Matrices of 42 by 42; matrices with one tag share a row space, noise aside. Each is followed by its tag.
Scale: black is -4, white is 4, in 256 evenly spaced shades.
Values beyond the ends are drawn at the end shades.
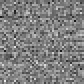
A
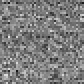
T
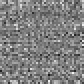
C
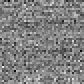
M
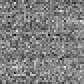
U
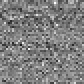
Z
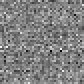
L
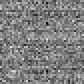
Z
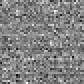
T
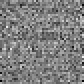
C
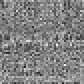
M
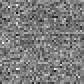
T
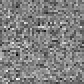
T
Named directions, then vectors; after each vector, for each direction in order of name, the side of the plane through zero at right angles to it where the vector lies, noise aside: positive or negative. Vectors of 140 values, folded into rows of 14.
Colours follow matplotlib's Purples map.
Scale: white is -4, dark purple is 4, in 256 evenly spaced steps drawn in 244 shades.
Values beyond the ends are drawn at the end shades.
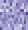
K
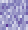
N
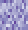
positive, negative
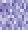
negative, positive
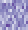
negative, positive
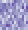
negative, positive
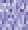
positive, negative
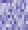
positive, negative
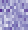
negative, negative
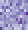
positive, positive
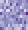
positive, positive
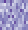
positive, negative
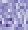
negative, positive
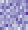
positive, positive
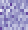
positive, positive
